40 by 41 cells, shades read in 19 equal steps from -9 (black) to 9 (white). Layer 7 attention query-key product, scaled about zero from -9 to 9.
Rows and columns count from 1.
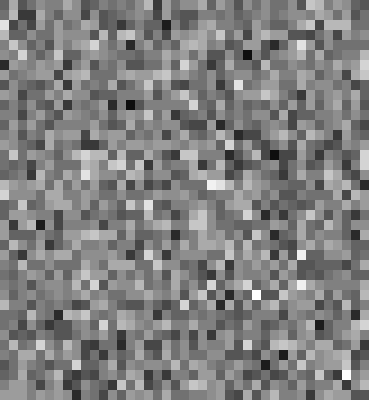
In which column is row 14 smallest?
27
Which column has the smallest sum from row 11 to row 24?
33
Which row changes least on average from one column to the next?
20
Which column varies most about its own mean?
41
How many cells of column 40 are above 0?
11
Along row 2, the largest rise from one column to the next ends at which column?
5
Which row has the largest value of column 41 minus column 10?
15
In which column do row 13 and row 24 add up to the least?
40
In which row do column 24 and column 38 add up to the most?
19
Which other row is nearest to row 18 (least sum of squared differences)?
24
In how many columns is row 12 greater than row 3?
19
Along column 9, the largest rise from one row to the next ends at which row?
32
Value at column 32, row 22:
-5
